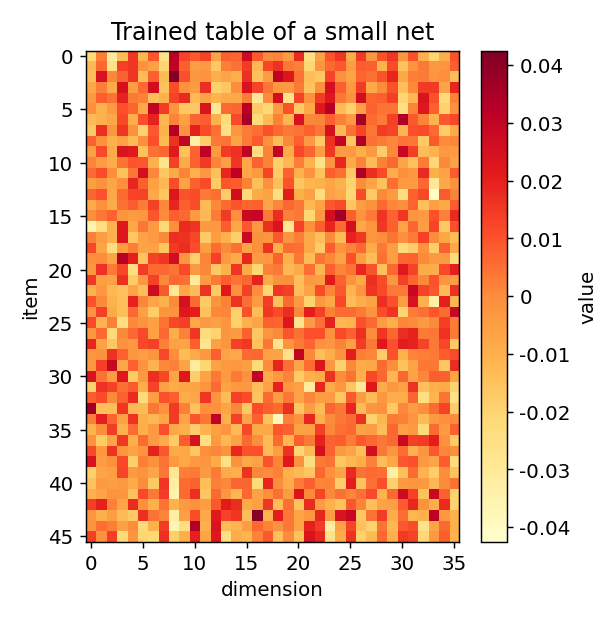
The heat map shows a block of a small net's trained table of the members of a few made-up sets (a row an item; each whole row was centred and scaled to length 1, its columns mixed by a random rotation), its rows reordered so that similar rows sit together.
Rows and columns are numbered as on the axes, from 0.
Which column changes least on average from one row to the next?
29
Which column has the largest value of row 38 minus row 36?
19
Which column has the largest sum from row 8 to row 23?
8
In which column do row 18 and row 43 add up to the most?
16
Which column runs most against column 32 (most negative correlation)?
12
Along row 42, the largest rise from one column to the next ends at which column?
21
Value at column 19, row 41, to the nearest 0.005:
-0.005
